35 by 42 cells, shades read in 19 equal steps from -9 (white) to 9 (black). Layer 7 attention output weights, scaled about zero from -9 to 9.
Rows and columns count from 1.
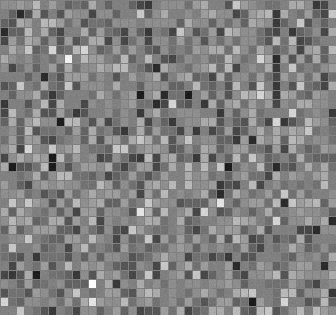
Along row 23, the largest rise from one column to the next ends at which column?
36
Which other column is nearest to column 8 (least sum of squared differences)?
22
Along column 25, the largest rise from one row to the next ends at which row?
15
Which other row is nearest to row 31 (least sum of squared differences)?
29
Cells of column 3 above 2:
5
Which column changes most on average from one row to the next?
30
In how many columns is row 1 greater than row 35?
18
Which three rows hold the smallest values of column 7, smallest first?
6, 17, 3
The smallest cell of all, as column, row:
12, 32
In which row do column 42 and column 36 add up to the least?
2
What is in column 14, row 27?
0
